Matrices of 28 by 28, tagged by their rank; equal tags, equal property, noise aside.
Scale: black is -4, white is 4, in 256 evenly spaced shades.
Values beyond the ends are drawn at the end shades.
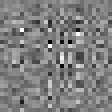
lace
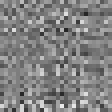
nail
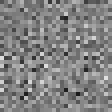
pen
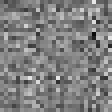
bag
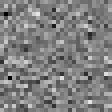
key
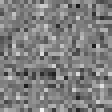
bag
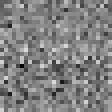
pen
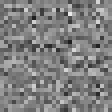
key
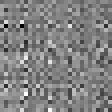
lace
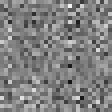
key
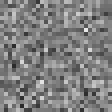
pen
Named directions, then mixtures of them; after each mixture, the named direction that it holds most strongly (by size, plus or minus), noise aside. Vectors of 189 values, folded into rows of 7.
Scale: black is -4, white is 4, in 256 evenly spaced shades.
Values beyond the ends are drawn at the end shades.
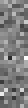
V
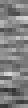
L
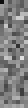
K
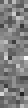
V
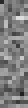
K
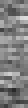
L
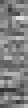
L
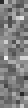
K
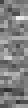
L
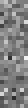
V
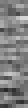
L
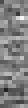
L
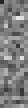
K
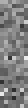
V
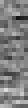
L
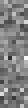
V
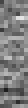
L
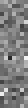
V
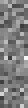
V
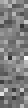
V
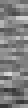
L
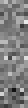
V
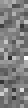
V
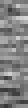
L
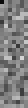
K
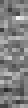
L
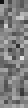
K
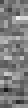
L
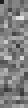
K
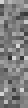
K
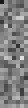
K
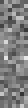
V
